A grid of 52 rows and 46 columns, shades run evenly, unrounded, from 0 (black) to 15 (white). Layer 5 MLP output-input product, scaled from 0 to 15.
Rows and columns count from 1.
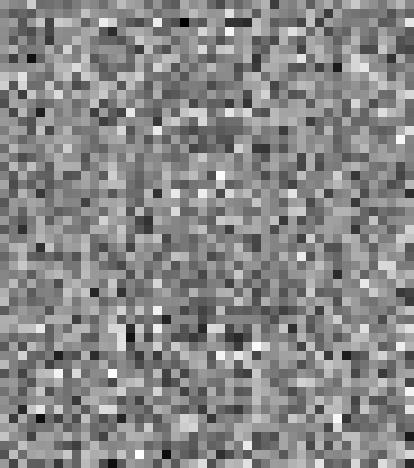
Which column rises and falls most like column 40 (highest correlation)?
16
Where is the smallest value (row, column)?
3, 21
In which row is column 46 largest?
44
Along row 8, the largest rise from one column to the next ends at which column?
39
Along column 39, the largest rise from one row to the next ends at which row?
41
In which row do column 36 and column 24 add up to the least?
35
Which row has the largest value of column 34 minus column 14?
47
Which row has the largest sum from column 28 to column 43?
43
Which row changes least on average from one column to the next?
2
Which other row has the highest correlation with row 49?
34
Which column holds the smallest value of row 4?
13
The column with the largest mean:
10
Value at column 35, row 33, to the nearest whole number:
12
